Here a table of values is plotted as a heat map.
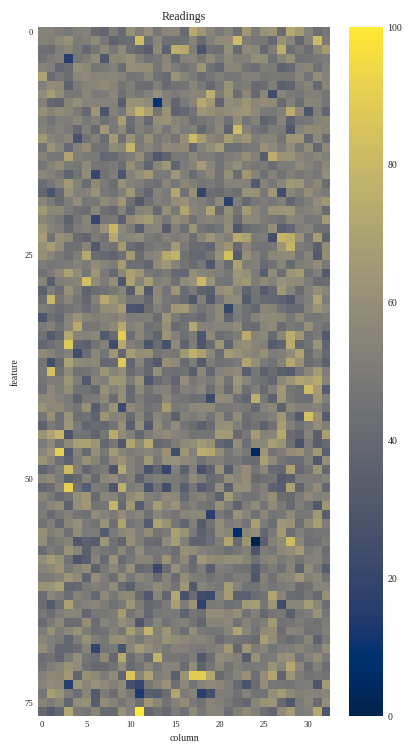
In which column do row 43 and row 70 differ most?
30
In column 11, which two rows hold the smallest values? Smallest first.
74, 73
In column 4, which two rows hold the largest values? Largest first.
33, 46
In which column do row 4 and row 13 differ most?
20
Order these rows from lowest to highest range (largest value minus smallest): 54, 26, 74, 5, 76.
5, 26, 54, 74, 76
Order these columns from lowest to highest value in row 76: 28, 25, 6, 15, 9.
25, 15, 6, 9, 28
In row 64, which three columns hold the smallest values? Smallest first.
18, 27, 1
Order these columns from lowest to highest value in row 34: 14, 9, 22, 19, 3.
22, 19, 14, 3, 9
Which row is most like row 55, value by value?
70
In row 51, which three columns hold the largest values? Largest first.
3, 9, 28
